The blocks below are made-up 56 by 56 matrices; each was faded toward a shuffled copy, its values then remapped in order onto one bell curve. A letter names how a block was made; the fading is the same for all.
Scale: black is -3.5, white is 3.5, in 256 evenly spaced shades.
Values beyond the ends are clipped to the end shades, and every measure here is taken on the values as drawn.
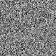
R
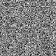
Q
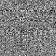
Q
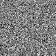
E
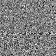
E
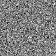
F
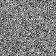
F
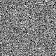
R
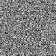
Q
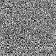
Q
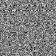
E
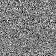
F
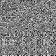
Q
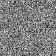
E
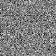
Q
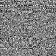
Q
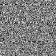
E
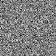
Q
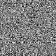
E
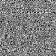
Q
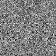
E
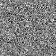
F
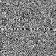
Q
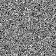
F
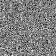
E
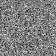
E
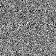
F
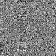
Q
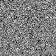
F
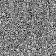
R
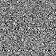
F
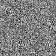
R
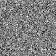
E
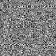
Q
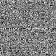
E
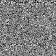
E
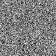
F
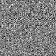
Q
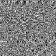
Q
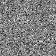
E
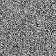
R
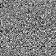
Q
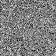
F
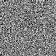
R
